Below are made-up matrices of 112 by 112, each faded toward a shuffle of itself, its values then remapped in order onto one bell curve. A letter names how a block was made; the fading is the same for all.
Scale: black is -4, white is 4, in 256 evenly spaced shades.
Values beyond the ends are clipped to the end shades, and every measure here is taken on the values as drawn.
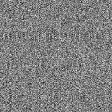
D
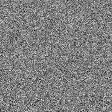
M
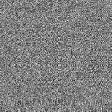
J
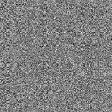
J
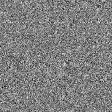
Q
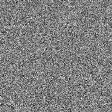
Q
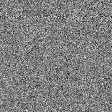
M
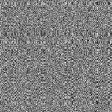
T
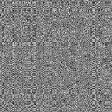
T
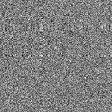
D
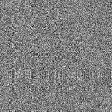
D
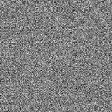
J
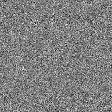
Q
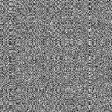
T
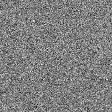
M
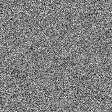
M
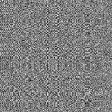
T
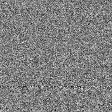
M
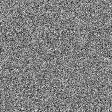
M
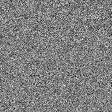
M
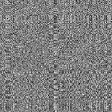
T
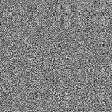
J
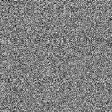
J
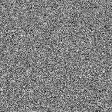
Q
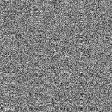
D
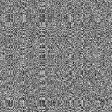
T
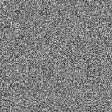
J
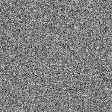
M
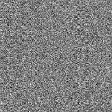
J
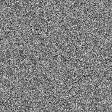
Q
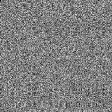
D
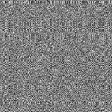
T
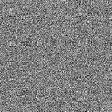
D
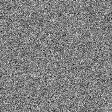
M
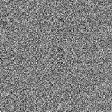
D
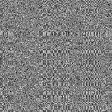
T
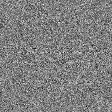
M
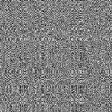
T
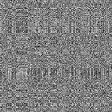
T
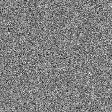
Q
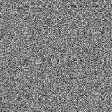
D
